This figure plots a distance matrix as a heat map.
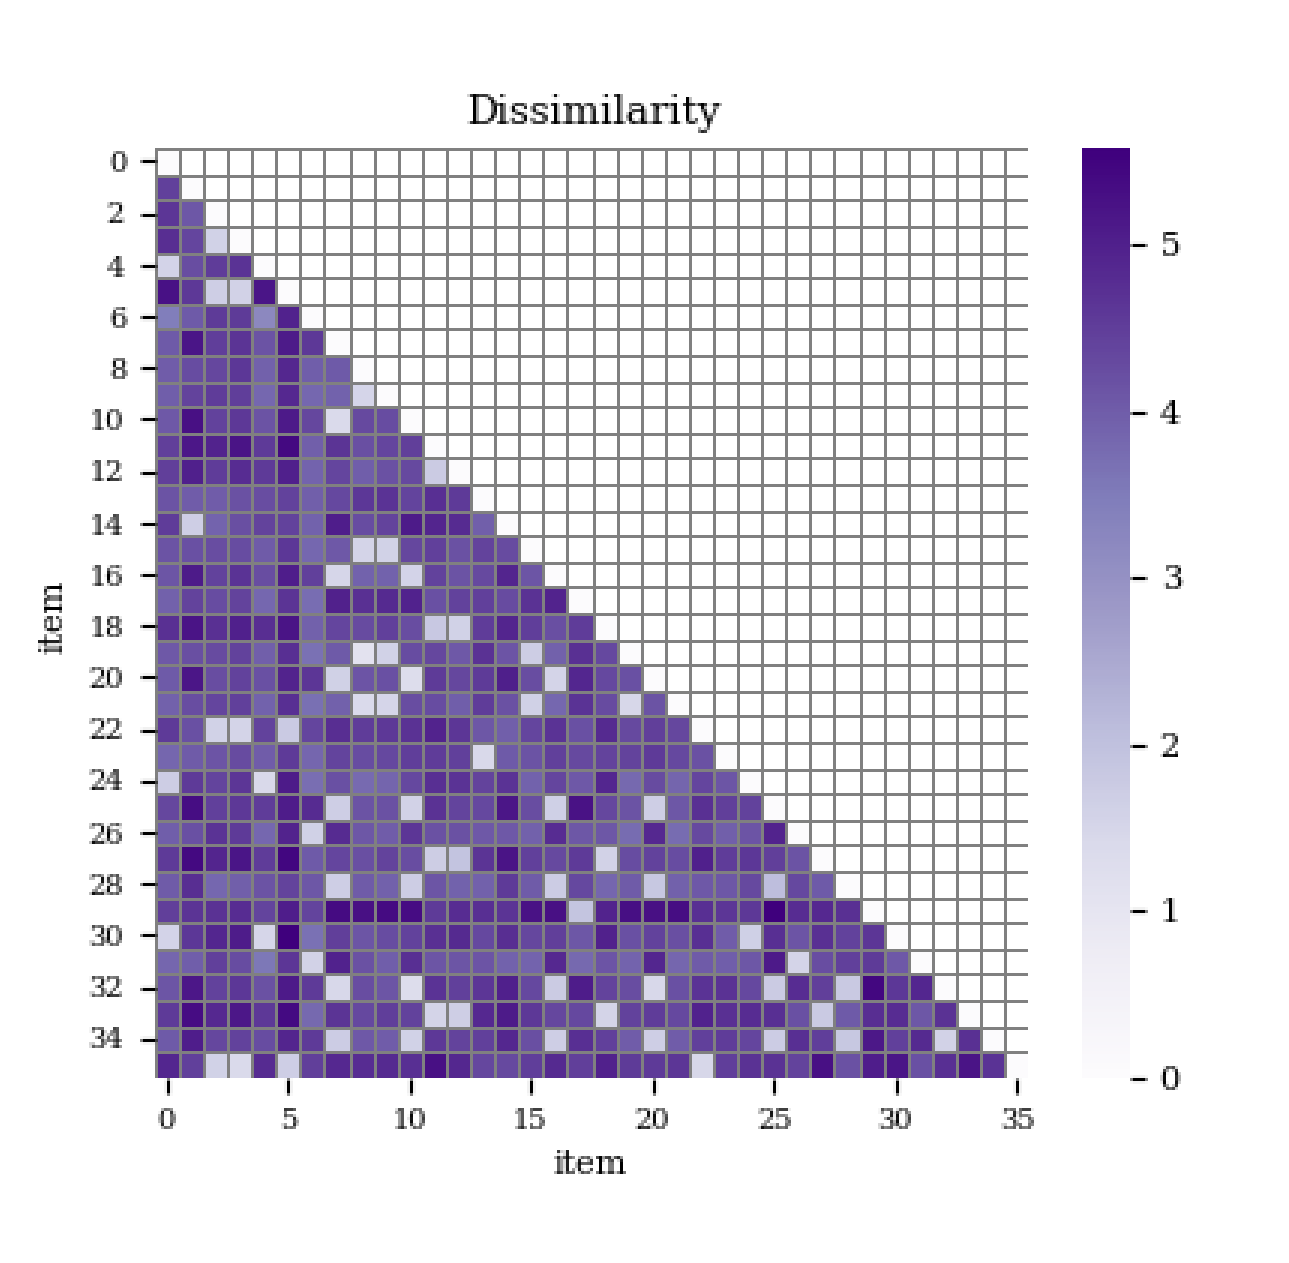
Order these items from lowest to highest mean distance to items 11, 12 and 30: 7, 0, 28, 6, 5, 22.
0, 6, 28, 7, 22, 5
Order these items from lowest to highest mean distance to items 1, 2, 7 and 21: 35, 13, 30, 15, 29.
15, 35, 13, 30, 29
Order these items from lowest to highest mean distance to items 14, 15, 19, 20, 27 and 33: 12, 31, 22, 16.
12, 16, 31, 22
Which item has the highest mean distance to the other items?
29
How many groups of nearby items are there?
9
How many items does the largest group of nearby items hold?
8
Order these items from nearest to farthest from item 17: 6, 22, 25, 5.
6, 22, 5, 25
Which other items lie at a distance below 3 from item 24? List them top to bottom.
0, 4, 30
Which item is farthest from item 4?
5
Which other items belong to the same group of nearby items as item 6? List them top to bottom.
26, 31
